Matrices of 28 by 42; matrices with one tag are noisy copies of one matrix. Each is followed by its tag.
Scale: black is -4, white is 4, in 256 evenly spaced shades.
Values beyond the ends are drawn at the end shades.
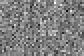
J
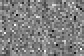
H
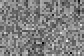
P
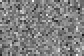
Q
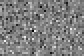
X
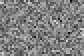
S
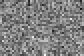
H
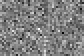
H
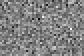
X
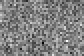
P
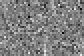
H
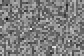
X
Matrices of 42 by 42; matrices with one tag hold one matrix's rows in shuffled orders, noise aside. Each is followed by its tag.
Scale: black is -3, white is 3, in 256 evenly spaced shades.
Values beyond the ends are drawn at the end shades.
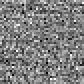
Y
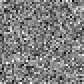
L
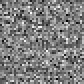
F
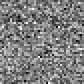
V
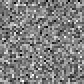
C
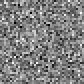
C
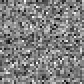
F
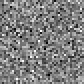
C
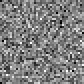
L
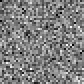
L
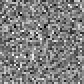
C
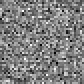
F
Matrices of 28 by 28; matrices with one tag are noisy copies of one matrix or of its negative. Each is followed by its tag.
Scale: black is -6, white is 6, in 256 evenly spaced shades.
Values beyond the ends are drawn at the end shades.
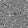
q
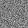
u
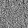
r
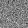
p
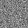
u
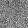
p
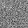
u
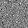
r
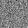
r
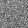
p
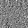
r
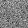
p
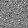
q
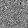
r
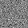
u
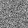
q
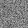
u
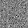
u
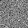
q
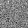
p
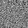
r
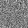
r
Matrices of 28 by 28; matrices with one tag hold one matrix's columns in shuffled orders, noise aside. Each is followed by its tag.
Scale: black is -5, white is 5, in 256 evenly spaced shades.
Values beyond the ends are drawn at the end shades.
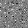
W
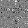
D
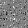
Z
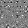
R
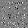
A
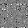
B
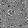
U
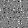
D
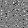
U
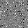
U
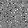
W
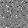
R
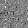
Z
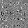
Z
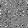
U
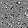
A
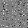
U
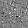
W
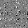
Z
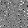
U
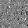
Z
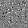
W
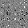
Z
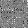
D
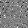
R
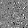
A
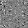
U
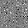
W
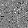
W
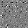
R
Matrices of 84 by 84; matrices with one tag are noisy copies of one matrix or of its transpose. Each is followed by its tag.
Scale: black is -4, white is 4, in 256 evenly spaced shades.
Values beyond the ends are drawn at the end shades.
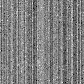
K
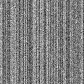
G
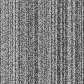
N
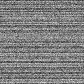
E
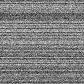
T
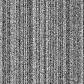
G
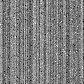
G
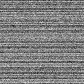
E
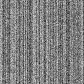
G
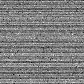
E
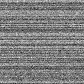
G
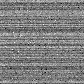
G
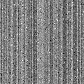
K
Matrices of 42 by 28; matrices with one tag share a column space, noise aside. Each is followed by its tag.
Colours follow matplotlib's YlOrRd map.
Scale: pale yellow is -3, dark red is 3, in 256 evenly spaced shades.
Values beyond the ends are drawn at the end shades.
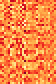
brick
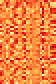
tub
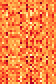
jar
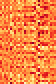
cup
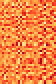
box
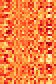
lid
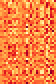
tub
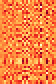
box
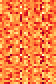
jar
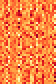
jar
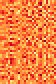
box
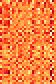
tub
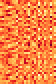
box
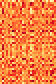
tub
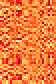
box
